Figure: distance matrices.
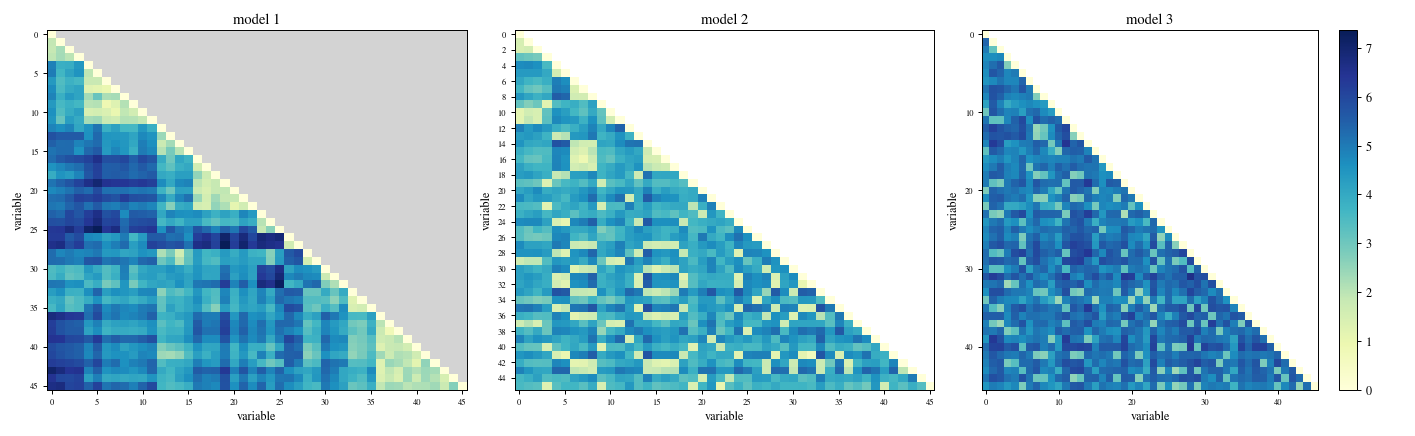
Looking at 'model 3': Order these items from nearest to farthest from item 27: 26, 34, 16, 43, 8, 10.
26, 43, 34, 10, 8, 16
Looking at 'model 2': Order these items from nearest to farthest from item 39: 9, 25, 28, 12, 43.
12, 28, 9, 25, 43
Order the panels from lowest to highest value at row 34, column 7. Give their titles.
model 2, model 1, model 3
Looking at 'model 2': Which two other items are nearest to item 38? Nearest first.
25, 9
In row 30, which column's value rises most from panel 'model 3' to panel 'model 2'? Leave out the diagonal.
35
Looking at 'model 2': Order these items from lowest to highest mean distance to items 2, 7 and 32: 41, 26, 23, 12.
41, 26, 23, 12
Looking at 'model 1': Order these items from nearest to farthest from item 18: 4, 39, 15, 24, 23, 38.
24, 23, 15, 39, 38, 4
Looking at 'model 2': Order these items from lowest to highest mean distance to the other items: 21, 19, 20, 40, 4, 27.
19, 40, 27, 4, 20, 21
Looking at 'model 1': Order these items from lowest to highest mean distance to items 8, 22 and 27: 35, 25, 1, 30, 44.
44, 30, 35, 1, 25
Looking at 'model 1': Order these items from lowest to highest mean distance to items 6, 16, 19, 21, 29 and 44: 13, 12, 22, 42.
22, 13, 12, 42
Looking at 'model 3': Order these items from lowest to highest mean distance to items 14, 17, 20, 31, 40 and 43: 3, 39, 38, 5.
5, 39, 3, 38
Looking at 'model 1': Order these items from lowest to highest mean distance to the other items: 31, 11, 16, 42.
42, 31, 11, 16
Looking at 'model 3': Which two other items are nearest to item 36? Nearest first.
31, 25
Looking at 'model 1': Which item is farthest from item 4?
25
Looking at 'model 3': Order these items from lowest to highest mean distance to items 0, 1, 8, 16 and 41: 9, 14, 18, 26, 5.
18, 9, 26, 5, 14
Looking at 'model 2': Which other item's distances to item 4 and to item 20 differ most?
35
